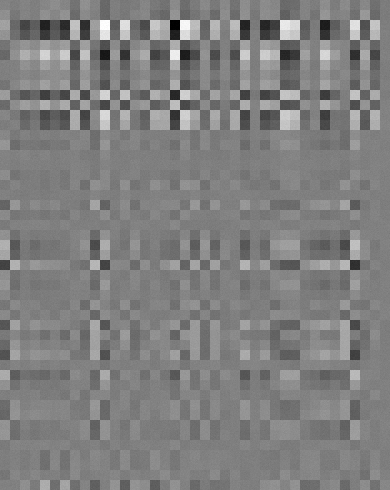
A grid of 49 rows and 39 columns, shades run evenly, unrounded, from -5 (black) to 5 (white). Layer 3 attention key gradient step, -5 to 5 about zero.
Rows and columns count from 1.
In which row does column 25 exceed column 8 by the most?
6
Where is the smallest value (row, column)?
3, 18
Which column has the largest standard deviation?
11
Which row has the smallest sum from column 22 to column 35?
25
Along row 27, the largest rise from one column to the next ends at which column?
2
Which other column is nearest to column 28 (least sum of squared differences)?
9
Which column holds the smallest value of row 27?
36
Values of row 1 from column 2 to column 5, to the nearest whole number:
0 0 0 0
